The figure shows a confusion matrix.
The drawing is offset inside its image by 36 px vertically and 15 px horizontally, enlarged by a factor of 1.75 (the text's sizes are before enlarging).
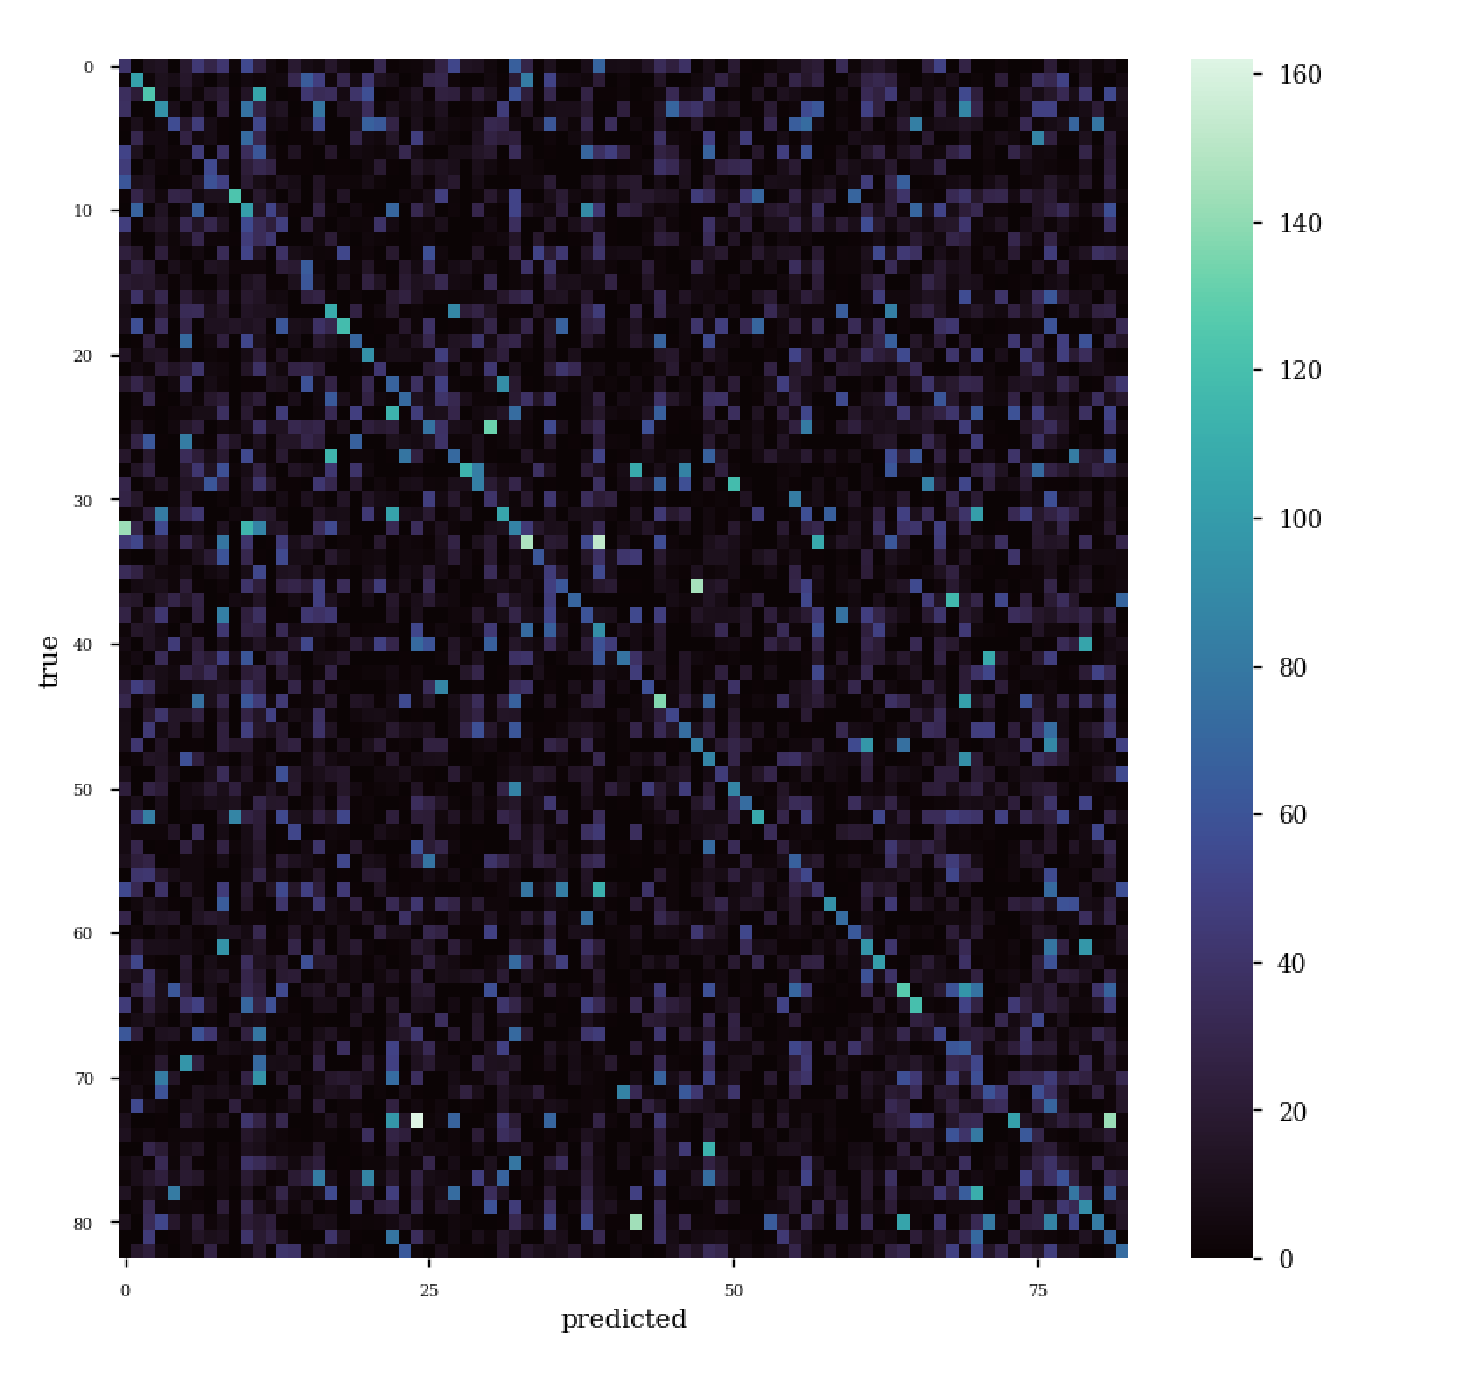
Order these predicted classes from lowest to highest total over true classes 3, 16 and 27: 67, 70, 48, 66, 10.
66, 70, 67, 48, 10
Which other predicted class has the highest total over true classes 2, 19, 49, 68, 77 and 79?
48
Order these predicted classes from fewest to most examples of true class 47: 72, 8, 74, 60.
72, 8, 74, 60
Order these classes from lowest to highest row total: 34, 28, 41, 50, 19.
34, 50, 41, 19, 28
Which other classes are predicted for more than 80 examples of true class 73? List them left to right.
22, 24, 81
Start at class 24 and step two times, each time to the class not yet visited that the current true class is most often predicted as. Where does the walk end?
31
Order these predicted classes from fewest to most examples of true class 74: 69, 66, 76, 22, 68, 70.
76, 66, 22, 69, 68, 70
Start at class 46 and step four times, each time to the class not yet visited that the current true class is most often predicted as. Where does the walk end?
39
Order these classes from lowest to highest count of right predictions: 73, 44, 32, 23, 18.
23, 32, 73, 18, 44
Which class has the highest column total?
10
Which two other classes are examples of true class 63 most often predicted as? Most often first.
61, 2
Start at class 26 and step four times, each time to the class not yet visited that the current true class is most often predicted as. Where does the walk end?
69
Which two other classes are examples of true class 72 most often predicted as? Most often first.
76, 1
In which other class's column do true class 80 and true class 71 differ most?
42
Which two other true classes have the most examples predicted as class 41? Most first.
71, 34
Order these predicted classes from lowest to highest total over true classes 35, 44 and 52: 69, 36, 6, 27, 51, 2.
51, 27, 36, 6, 2, 69
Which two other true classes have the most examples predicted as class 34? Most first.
13, 28
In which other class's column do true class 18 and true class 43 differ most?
26
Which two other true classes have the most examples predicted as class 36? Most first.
57, 18
